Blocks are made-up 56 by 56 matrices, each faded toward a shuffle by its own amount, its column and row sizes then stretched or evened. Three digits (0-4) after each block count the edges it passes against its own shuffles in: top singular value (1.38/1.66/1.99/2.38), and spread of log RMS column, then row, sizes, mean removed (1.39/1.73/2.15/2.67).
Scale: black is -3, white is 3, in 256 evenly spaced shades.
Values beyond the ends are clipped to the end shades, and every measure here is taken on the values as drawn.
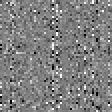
1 4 0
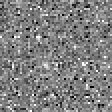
2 1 2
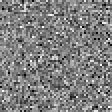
0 0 1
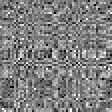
4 0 2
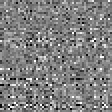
3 1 4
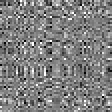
4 3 3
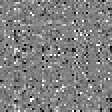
2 2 3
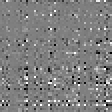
3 4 4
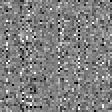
2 4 0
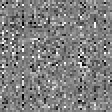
0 4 2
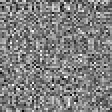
3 1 1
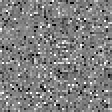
1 0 0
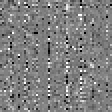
2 4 1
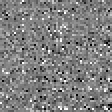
0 1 3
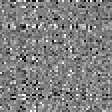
3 1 3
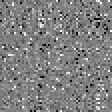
2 0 1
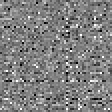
3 1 3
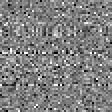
3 0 2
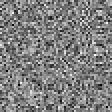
3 0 1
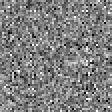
1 1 0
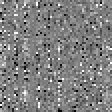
1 4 0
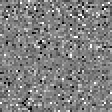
1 1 2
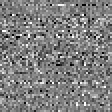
1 0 4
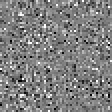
2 2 1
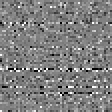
3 0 4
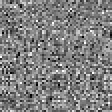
3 1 0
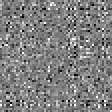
3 2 3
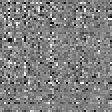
1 3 4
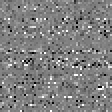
1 1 4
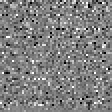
1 0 4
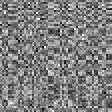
4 0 1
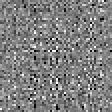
3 3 2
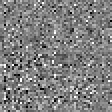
0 3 3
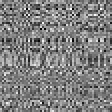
4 1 4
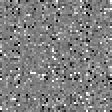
0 3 2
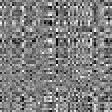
4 4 3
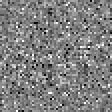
1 1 1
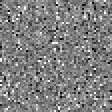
1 2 0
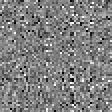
3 2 1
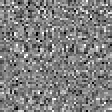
3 1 2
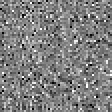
2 1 1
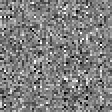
0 3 0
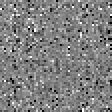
1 2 1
